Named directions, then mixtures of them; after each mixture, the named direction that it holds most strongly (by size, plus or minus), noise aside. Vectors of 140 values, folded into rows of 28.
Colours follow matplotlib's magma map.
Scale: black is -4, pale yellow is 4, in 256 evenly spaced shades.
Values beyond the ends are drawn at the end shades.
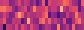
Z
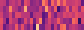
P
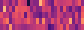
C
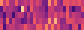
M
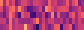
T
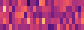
C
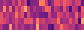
C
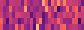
P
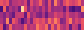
M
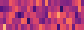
Z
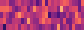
Z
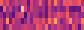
M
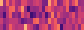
T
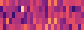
M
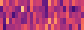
M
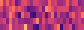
T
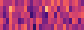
P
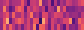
P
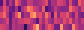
T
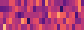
Z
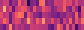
C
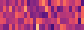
P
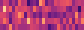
C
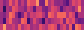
Z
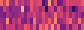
M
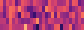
T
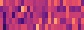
M
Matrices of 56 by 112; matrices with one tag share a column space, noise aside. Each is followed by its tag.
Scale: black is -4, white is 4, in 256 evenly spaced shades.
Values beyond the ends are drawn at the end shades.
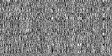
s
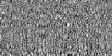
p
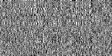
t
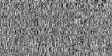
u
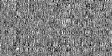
u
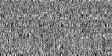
p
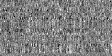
s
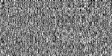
t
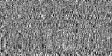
p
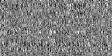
u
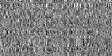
u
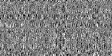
p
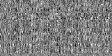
s
